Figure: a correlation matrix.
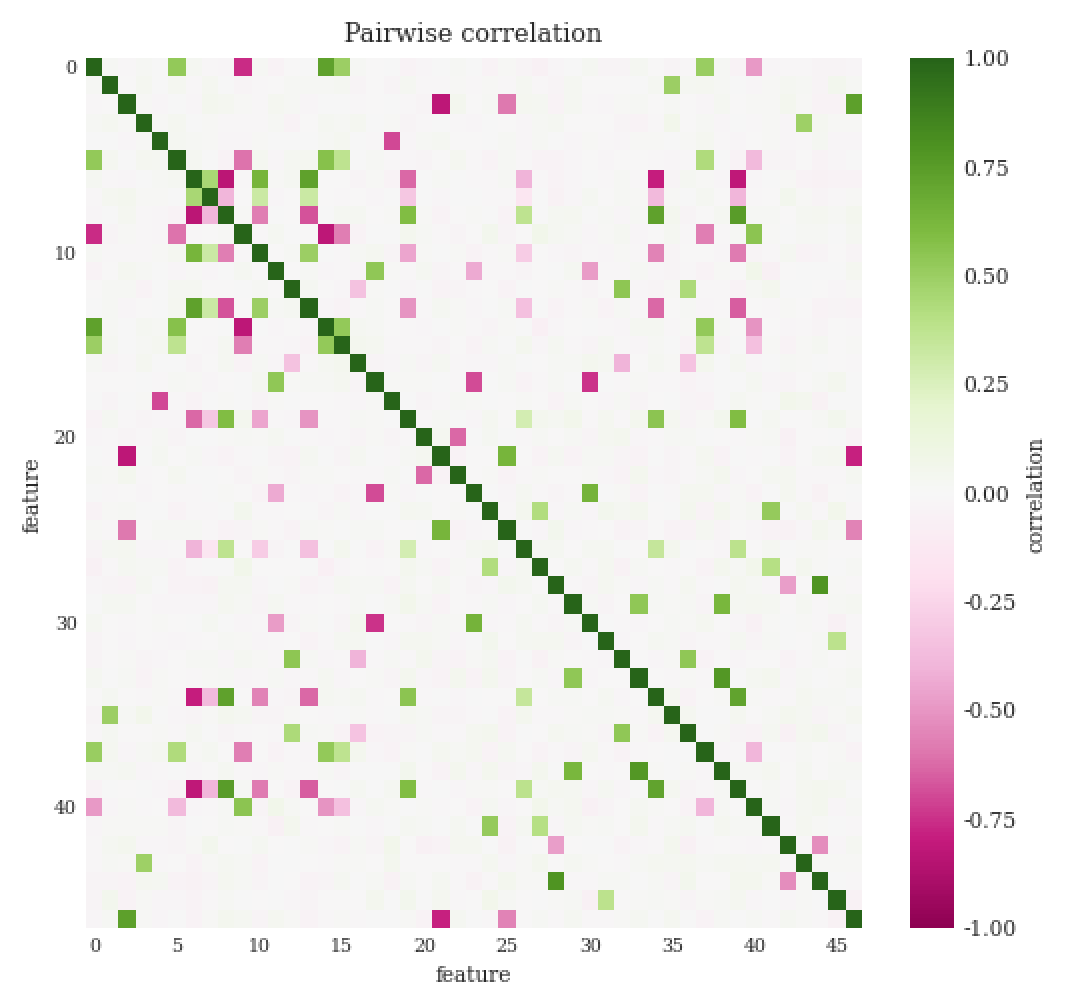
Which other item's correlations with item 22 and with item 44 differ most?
28
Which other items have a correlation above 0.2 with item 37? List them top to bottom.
0, 5, 14, 15
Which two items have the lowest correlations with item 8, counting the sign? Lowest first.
6, 13
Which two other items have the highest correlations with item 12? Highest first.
32, 36
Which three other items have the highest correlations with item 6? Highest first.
13, 10, 7
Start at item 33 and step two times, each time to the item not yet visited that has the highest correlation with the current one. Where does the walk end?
29
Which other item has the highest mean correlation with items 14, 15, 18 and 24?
0
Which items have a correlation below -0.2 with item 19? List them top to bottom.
6, 7, 10, 13
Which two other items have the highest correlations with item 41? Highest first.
24, 27
